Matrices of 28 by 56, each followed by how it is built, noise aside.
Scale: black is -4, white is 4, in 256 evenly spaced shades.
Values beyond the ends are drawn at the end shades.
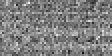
blocks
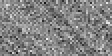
Toeplitz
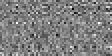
low rank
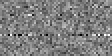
uneven rows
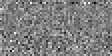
uneven rows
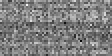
blocks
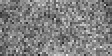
smooth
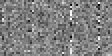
uneven columns
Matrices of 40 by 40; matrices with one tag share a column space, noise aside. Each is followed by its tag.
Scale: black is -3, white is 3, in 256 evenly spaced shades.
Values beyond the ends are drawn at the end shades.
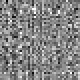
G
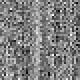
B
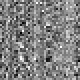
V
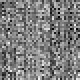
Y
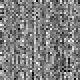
Y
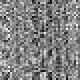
Y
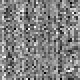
Y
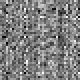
G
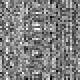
Y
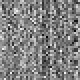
G
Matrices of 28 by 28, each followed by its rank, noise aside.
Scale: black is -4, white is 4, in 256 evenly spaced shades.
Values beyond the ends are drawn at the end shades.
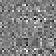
four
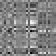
two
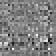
three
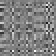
two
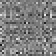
four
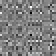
three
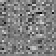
four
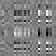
one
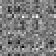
four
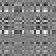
one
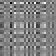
one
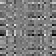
two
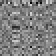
three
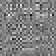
four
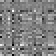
two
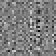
four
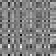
one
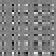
one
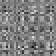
two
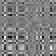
one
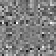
four
